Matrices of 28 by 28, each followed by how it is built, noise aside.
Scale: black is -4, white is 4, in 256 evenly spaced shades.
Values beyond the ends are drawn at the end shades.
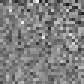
upper triangular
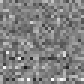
uneven rows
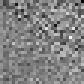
upper triangular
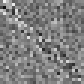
banded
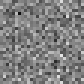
repeating rows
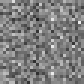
repeating rows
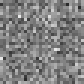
blocks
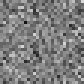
repeating rows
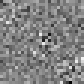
block diagonal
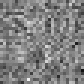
blocks
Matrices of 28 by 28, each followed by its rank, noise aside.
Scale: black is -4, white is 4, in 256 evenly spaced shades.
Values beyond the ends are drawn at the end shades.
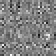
four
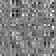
three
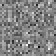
six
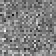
eight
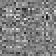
four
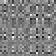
two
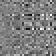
three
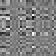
two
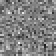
six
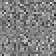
six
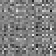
two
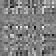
two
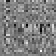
three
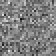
six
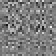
three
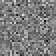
eight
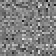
six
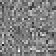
eight
